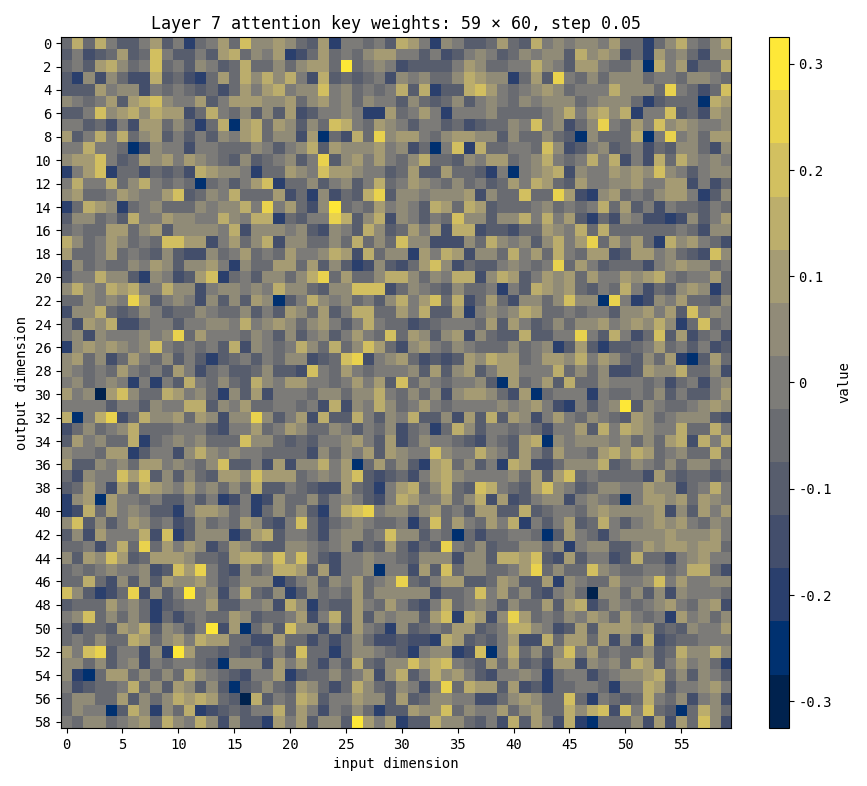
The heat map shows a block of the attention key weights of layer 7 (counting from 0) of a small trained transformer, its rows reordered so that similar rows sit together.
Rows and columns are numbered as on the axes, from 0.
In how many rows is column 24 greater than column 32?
28
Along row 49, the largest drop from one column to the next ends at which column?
35
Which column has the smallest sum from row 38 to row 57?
23
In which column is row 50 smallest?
16
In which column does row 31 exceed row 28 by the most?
50
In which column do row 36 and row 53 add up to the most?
34
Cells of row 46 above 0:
27
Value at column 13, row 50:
0.3
